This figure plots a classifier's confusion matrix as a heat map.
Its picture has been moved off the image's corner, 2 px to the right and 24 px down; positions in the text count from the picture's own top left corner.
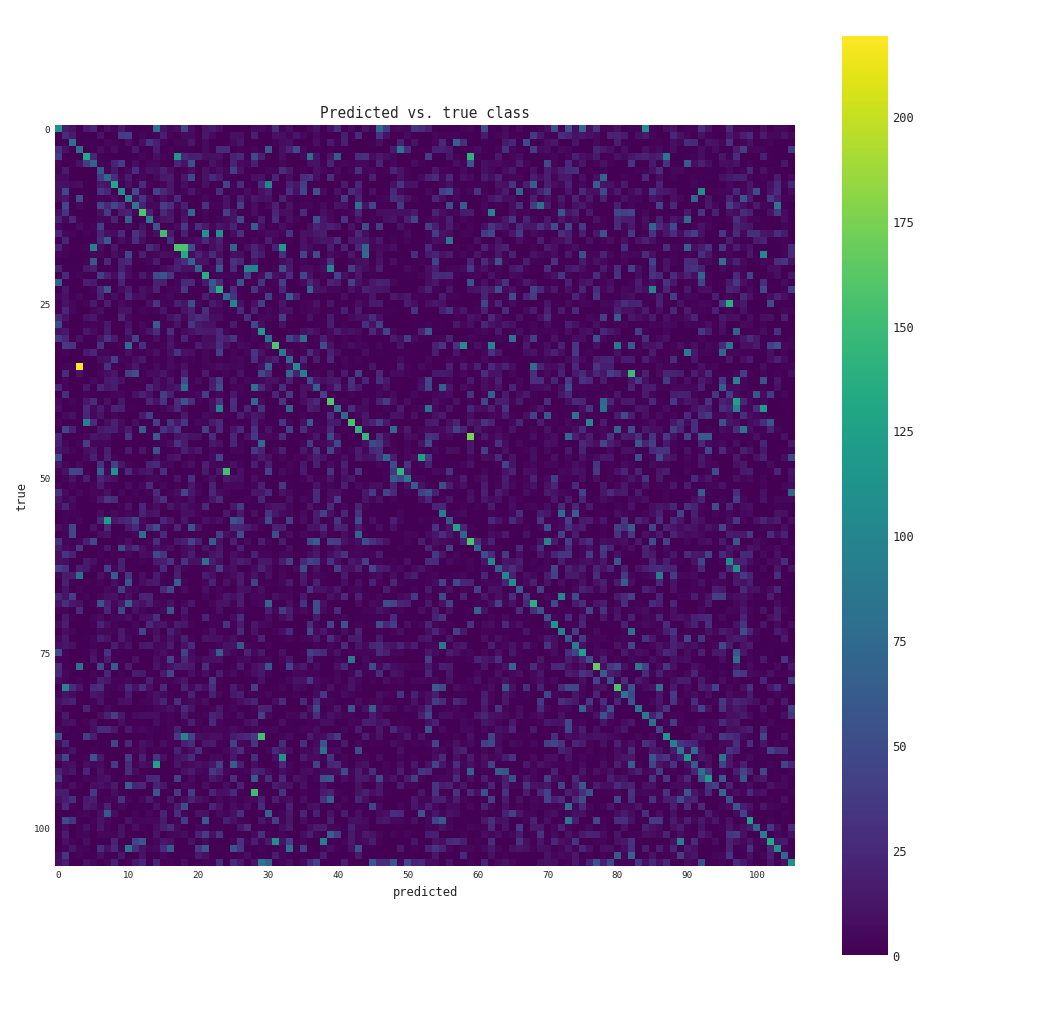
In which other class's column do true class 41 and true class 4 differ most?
59
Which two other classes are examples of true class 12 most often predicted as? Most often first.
62, 19
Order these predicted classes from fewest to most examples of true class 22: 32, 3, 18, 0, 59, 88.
3, 88, 18, 32, 59, 0
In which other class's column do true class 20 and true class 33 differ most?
27
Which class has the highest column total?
97
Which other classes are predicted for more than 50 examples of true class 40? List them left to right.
23, 33, 53, 78, 97, 101
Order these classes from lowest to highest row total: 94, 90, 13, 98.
98, 94, 13, 90
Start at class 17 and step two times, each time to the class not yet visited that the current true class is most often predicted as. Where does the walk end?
101
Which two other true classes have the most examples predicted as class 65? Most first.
30, 77
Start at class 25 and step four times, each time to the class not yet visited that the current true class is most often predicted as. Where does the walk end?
73
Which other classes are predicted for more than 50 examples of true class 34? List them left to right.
3, 30, 68
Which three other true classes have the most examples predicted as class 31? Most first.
102, 58, 99
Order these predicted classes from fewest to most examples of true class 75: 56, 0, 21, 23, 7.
21, 56, 7, 0, 23
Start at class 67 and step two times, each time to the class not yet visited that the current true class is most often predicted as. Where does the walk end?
82
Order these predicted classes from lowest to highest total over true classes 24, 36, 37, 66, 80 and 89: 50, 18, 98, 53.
50, 98, 53, 18
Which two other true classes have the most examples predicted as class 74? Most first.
41, 55
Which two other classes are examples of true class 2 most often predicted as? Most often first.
57, 67
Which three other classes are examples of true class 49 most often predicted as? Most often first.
24, 8, 6
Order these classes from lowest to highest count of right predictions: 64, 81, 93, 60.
60, 81, 64, 93
